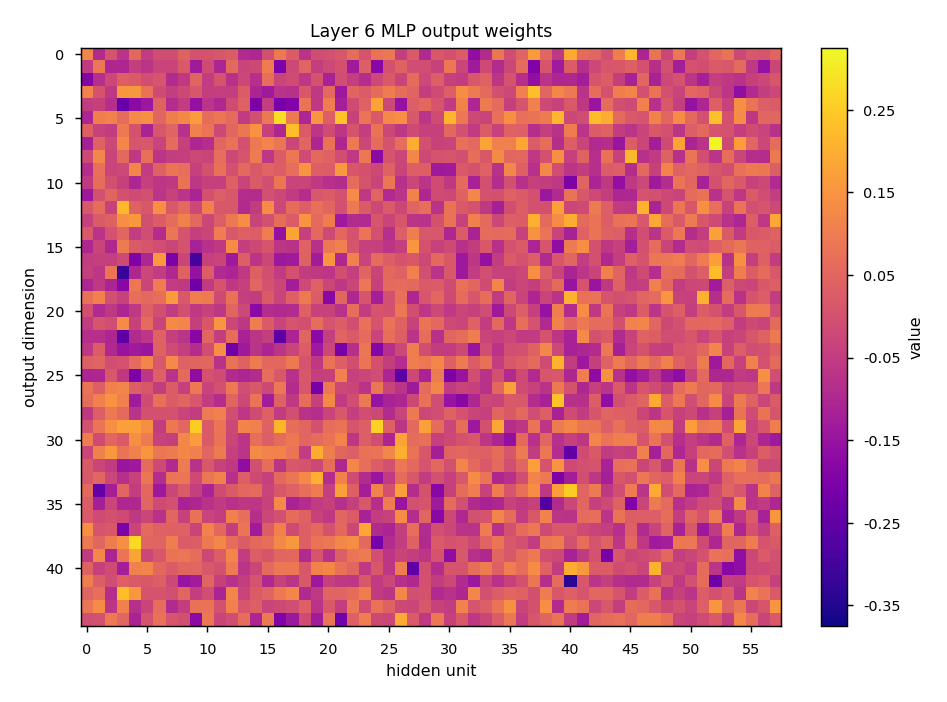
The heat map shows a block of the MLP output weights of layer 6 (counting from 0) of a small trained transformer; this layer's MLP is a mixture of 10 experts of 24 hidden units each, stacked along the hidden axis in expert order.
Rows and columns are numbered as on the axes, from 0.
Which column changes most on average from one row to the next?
40
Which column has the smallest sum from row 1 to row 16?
0
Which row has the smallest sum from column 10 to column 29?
23
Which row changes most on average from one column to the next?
34
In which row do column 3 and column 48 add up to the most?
29
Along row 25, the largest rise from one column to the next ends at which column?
43
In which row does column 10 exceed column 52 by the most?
41
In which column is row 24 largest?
39
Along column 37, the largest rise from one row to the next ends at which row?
3
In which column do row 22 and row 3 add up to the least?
16
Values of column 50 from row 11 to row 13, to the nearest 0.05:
0.05 0 0.1
